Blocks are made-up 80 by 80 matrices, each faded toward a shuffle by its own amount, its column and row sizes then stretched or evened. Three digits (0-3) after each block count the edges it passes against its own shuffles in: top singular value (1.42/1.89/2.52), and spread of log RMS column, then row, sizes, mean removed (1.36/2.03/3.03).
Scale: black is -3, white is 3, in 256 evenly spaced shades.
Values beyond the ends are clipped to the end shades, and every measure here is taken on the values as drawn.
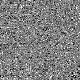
1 0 1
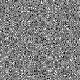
2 0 1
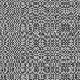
3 1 1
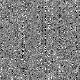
1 2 0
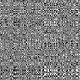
3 2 2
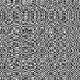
3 2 0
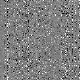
1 3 1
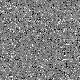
1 0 1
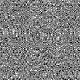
2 0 1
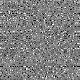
2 0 2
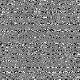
2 0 3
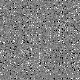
0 2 2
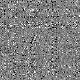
1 2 2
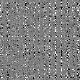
1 3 2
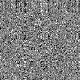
2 1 0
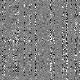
1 3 2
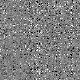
0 2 2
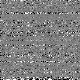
1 1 3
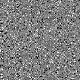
2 1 0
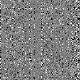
1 3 2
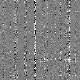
1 3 1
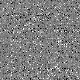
0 1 2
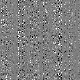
1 3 1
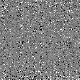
0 2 2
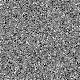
1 0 0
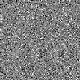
2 0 1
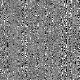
1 3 0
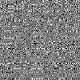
2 0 3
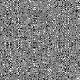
2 2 0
